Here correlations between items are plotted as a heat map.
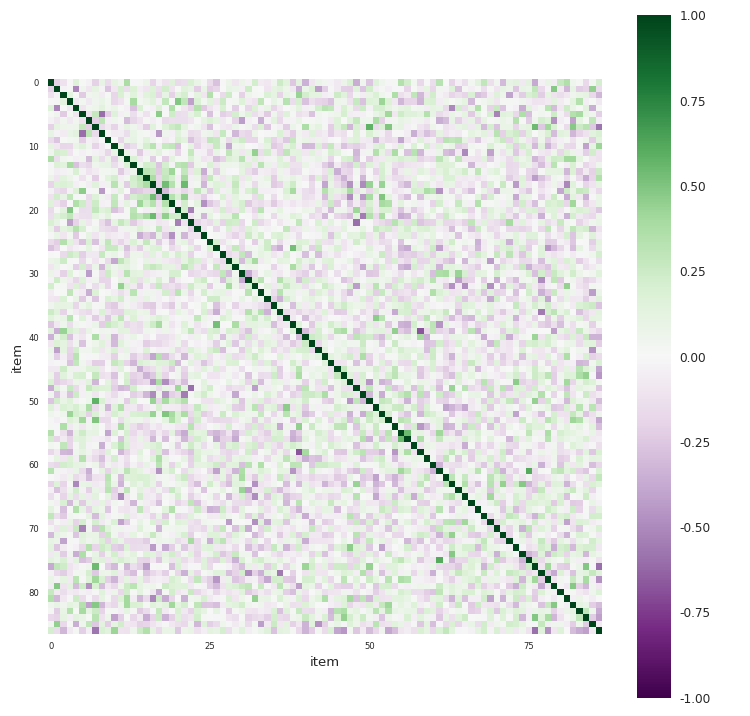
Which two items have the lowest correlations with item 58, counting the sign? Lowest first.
39, 54
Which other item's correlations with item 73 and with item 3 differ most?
52
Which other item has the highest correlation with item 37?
51
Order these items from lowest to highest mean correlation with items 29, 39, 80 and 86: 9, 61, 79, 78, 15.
78, 79, 61, 9, 15
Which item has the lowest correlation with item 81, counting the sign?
16
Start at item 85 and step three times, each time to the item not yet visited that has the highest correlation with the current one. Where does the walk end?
82
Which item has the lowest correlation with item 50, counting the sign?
47
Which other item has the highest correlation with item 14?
19
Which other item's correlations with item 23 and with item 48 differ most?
63
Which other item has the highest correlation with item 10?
86
